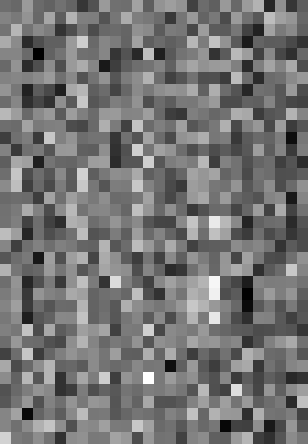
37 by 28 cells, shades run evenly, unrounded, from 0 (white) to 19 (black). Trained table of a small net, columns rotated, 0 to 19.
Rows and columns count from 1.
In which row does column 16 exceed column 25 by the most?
2
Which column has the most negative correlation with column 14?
20
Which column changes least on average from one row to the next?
9
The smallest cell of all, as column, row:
14, 32
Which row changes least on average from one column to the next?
29
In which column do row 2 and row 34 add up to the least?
7
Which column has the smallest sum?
8
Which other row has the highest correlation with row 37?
10
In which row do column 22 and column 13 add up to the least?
16
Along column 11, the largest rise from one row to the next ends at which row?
25
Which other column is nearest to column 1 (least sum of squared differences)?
12
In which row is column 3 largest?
35
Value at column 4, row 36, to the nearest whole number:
6
